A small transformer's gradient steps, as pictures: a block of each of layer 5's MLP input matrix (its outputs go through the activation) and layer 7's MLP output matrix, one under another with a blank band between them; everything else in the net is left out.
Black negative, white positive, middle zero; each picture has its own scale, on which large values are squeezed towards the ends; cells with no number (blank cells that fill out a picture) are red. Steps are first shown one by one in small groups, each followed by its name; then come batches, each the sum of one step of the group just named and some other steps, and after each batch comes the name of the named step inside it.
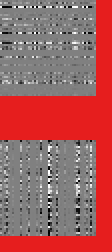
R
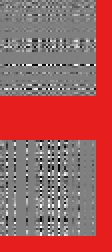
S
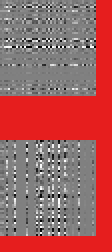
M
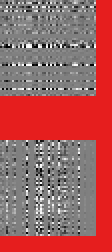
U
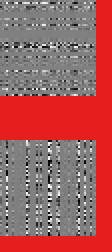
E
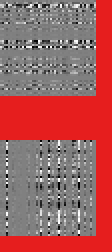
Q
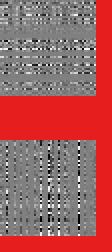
S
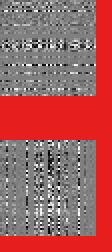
U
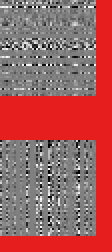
U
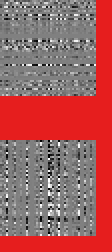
S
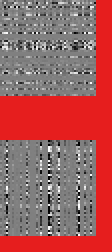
E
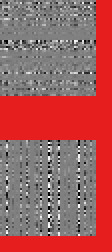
E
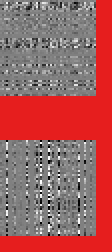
E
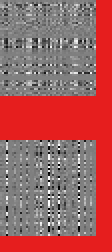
Q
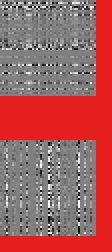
U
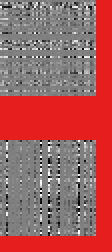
R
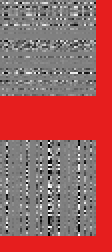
E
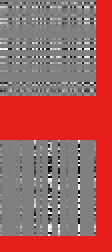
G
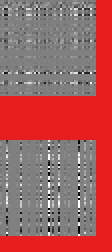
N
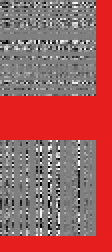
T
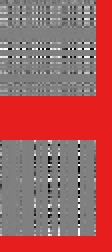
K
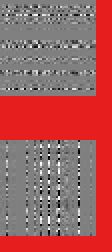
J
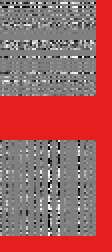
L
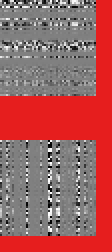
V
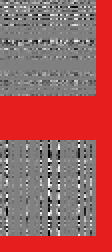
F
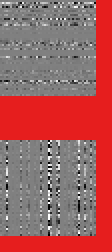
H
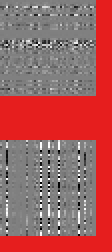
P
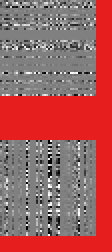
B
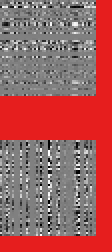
T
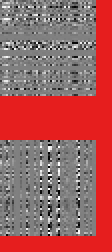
J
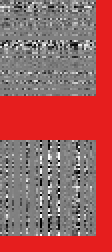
T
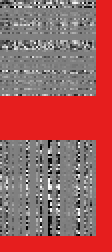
B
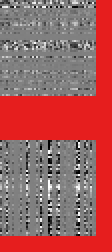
B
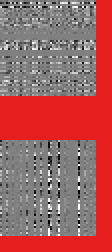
L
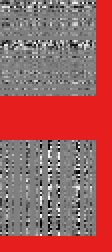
T
